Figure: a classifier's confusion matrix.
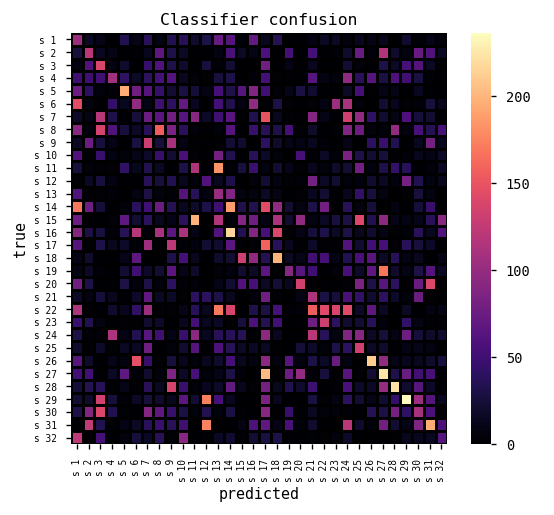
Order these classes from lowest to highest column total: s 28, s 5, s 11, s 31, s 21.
s 5, s 28, s 11, s 31, s 21
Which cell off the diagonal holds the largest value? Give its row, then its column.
s 16, s 14
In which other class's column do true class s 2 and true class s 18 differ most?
s 15
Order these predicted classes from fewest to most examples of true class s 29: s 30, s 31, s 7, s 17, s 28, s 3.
s 7, s 28, s 31, s 17, s 30, s 3
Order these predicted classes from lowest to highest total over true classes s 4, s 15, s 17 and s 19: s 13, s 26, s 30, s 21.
s 30, s 21, s 13, s 26
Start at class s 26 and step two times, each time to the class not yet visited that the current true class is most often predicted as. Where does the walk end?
s 1
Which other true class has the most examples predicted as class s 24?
s 22
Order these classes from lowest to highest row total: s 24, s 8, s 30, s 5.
s 5, s 30, s 24, s 8
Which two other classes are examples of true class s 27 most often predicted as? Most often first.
s 17, s 20
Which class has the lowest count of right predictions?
s 23
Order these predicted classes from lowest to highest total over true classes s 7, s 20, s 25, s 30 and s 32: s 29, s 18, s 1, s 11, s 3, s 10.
s 18, s 29, s 11, s 10, s 1, s 3
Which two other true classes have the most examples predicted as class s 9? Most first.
s 28, s 17
